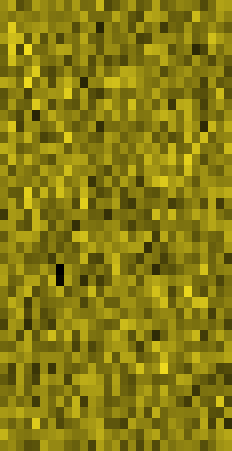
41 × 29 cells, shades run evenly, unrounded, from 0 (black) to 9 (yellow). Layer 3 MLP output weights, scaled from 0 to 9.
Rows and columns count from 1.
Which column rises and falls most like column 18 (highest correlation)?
12
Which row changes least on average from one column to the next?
40
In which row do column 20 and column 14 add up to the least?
25
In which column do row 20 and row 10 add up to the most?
5
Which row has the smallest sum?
24
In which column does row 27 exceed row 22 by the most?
20
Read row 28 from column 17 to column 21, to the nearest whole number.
6 5 5 6 8
